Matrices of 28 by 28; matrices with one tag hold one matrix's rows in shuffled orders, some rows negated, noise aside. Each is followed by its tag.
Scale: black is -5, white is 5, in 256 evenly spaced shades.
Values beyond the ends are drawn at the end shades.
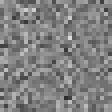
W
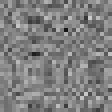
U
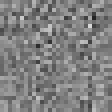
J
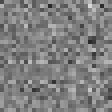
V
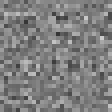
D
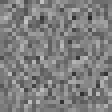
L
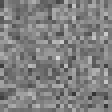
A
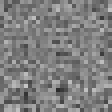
D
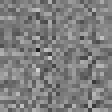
J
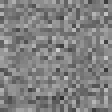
A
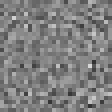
V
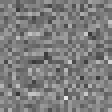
U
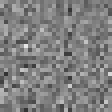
W
